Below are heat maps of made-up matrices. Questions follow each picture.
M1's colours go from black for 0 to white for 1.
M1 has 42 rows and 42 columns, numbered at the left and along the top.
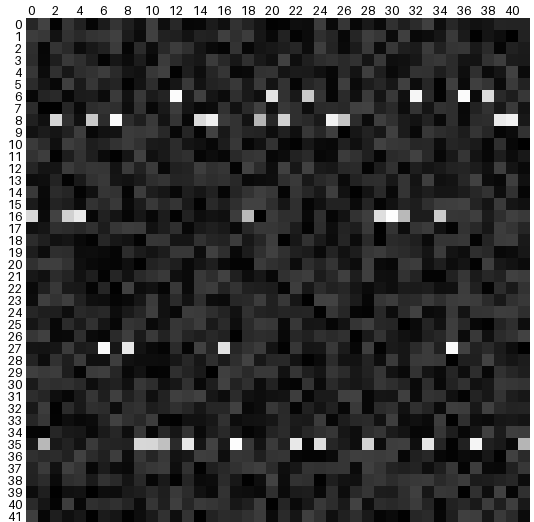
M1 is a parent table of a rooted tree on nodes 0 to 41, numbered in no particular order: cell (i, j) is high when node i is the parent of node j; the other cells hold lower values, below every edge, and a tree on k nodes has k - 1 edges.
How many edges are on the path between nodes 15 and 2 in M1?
2
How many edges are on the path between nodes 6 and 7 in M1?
3
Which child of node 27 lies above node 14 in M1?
8
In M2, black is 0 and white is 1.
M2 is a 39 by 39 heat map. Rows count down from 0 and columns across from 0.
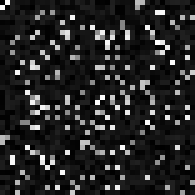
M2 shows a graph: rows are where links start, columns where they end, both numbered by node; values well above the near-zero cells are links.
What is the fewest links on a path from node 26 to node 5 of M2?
3
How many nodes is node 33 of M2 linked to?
4
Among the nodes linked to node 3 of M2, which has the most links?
node 7
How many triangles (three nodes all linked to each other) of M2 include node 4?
1
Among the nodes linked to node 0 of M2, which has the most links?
node 28
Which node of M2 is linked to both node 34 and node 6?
node 12
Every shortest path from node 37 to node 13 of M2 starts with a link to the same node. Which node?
node 11
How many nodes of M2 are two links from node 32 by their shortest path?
1
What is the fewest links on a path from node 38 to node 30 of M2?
3
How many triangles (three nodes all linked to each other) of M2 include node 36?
3
